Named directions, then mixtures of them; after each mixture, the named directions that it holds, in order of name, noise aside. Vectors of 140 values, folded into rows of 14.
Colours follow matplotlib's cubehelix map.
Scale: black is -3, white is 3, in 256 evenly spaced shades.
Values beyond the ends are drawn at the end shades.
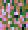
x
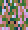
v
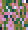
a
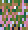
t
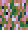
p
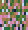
p, t, x.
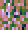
p, x.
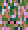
v.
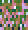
t.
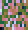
a, t, v.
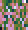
a.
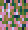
x.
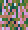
v.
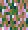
p, v.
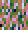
p, t.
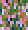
t, v.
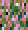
p.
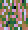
a, t, v.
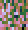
x.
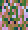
v.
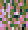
x.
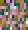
p, t, v.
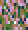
a, v.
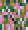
a, v.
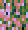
p, x.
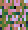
p, t, x.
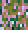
t, v.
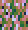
p.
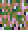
p, t.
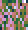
a.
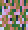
t, v, x.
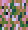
p.
